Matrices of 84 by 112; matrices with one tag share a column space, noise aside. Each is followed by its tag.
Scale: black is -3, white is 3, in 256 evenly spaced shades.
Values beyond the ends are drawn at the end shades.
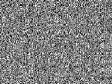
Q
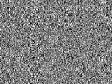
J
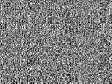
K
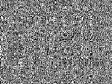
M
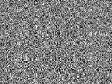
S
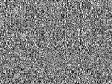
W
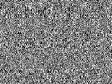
W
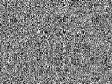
Q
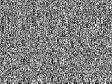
K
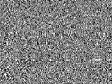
S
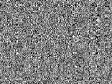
Q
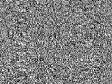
S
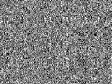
M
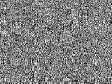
K
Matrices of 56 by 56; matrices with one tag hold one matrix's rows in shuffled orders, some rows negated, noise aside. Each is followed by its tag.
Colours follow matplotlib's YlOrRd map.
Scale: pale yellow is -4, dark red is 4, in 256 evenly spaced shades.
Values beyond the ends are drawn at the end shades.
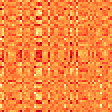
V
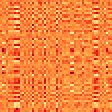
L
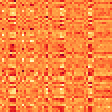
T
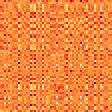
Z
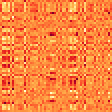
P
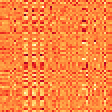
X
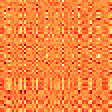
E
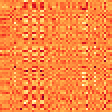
X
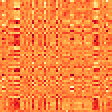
L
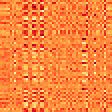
X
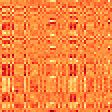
P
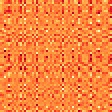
E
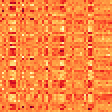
T
